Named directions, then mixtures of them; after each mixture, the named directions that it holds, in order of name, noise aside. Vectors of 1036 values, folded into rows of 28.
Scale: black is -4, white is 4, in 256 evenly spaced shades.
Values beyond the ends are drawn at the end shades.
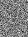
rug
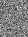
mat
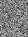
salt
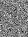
mat, rug.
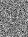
rug.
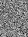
mat, salt.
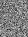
mat, salt.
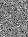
mat, rug.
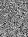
mat, salt.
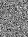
mat.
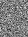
mat, salt.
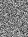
rug, salt.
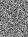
rug.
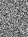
rug, salt.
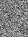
salt.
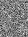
rug, salt.
